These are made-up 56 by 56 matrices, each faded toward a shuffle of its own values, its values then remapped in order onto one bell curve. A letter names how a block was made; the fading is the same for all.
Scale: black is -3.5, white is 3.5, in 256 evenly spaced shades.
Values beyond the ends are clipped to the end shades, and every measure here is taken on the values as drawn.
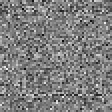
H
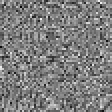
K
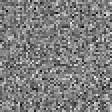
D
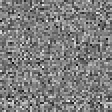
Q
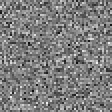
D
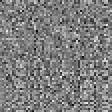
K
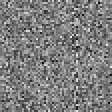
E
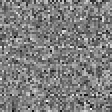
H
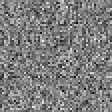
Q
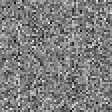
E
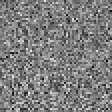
Q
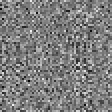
K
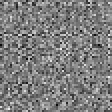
K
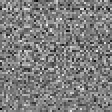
Q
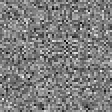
K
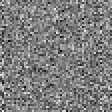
E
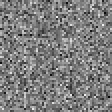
E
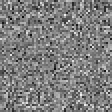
D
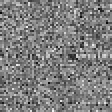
D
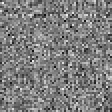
D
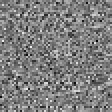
H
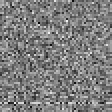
H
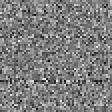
H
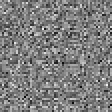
K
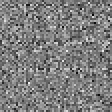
Q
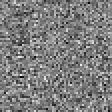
D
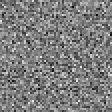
D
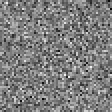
E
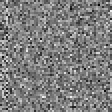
E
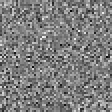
Q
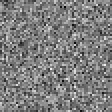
E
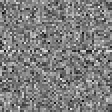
D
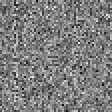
E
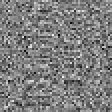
K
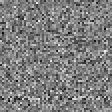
H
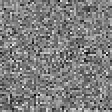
H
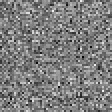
Q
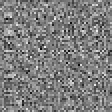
K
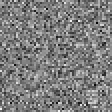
Q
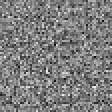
D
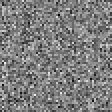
E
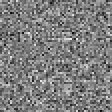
D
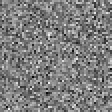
E
